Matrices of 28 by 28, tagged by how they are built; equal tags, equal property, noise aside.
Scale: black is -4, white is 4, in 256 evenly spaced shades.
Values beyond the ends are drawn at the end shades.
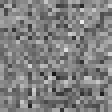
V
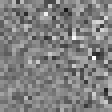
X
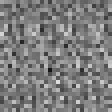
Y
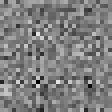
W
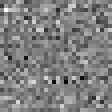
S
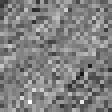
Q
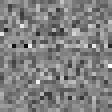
S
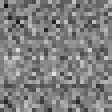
Y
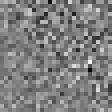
X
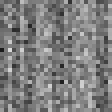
V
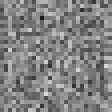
V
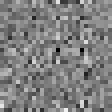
W
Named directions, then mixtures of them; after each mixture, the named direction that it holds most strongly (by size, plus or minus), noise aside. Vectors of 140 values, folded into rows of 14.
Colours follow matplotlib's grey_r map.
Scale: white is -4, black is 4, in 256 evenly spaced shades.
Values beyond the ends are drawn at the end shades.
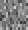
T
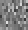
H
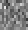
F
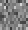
T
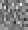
F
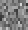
T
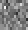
F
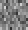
T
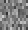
T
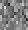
F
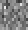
F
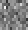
F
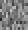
T
